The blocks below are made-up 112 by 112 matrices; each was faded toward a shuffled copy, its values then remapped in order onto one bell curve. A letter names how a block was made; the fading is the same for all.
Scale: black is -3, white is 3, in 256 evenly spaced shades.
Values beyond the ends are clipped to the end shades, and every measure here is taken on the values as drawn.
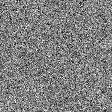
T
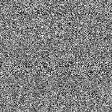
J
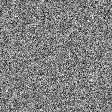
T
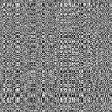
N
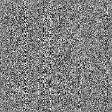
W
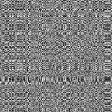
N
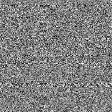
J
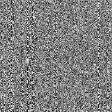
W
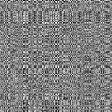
N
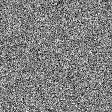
T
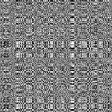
N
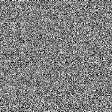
J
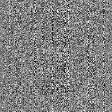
W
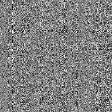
W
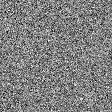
T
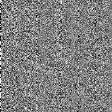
W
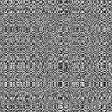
N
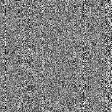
W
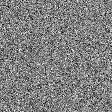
T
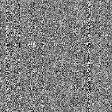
W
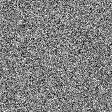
T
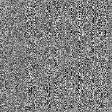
W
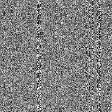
W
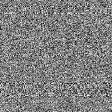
J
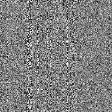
W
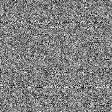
J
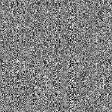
W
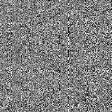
W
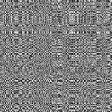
N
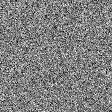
T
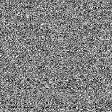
J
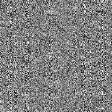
W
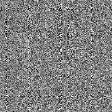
W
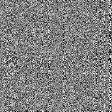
W
